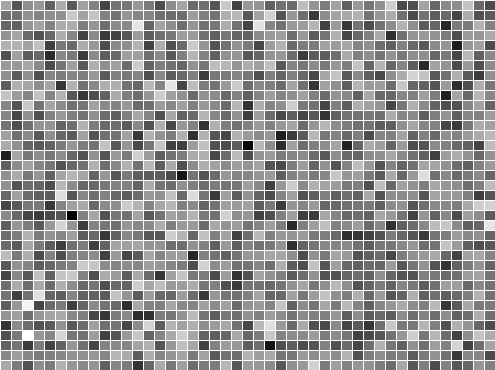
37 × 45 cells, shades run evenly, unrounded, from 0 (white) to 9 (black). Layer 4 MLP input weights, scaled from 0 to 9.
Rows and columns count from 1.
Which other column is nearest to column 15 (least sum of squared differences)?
37
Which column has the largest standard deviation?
13
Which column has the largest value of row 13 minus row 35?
42
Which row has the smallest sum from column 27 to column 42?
19
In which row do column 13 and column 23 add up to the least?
7
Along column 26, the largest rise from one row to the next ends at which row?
14
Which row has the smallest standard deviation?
36
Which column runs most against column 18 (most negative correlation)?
29
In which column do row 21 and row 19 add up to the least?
45
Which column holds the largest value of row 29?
22
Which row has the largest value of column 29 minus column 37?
9
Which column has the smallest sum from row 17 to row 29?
16
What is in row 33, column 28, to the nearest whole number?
3
